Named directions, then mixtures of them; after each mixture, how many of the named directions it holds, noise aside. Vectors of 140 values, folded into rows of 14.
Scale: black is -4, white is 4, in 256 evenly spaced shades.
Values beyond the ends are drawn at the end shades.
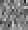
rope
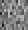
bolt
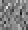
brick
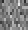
two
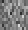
three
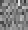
three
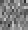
one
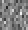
two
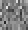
two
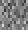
three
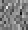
one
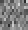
one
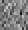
two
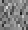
two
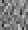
two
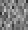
two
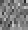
one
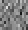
one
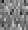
three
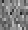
three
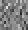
one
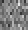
two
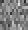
two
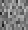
one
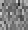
three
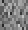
two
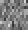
one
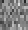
two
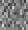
three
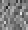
one
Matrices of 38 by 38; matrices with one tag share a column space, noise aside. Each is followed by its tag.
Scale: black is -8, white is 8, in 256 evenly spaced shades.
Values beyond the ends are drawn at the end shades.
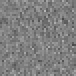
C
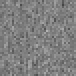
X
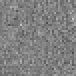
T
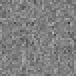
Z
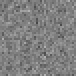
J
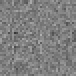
Z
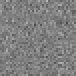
J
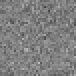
J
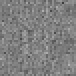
Z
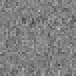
C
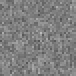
Z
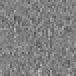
C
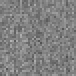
X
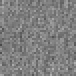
X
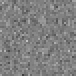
J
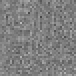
T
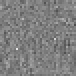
Z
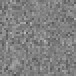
Z
